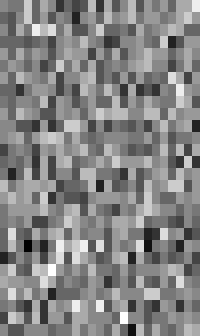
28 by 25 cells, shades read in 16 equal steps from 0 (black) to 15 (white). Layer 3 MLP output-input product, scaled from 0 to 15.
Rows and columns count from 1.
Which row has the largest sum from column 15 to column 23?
10
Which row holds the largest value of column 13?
26
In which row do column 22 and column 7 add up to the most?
23
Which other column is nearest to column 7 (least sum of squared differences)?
5
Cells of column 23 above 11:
4
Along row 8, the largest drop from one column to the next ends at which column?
18
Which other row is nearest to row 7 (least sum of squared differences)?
16
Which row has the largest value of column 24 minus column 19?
21
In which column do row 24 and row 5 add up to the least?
14
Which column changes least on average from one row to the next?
12
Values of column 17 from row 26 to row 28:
3 8 1
